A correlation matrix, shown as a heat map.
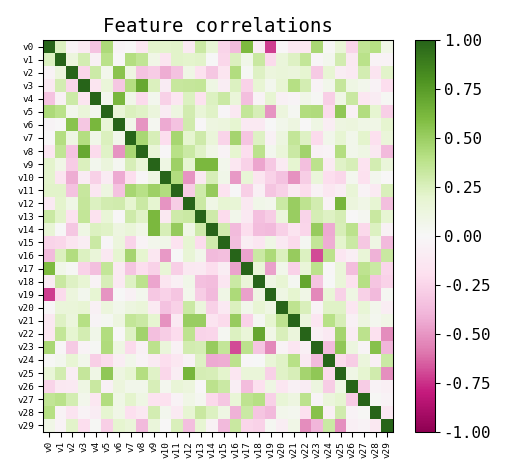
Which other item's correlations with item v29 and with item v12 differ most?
v25
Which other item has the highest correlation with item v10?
v11
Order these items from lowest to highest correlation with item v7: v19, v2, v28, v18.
v28, v19, v2, v18
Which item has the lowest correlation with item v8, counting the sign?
v6
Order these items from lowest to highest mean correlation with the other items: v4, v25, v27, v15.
v15, v4, v27, v25
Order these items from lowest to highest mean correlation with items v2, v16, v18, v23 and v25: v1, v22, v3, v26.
v26, v3, v1, v22
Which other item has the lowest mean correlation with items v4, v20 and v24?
v10
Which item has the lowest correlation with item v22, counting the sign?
v29
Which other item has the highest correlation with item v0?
v17
